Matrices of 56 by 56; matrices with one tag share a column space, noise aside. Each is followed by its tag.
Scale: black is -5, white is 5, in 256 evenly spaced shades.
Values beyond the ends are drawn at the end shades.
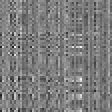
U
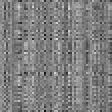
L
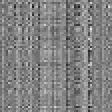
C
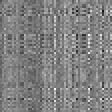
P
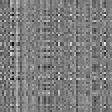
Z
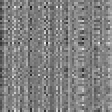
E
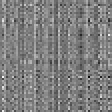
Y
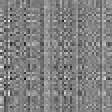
Z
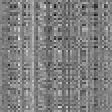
C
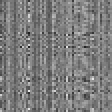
U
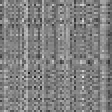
Y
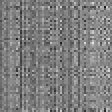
E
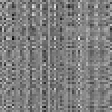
C
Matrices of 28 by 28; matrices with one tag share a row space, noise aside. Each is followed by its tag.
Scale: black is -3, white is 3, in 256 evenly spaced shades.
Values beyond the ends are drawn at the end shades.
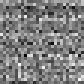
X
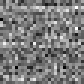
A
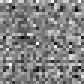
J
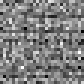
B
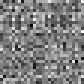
A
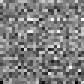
X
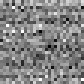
A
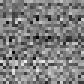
B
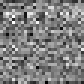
B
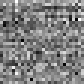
A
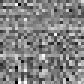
X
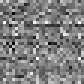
B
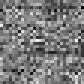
A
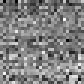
X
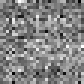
B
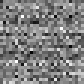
X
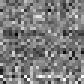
A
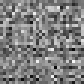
J
